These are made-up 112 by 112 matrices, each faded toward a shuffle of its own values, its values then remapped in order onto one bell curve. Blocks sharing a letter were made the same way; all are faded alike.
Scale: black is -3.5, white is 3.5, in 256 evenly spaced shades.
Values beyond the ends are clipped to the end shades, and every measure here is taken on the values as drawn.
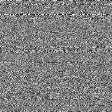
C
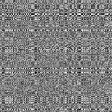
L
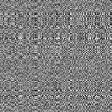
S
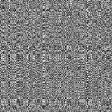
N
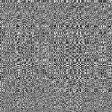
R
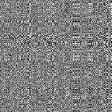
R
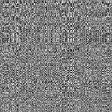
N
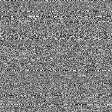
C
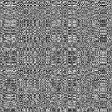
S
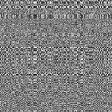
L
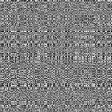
S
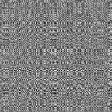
S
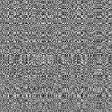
S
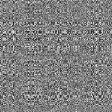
R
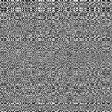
L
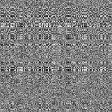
L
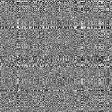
R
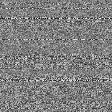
C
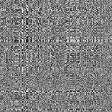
R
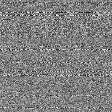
C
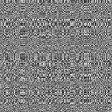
S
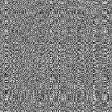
N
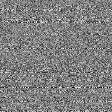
C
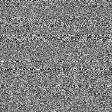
C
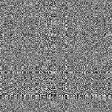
R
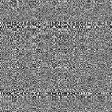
R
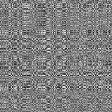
S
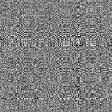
R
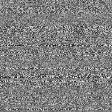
C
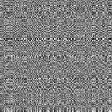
S
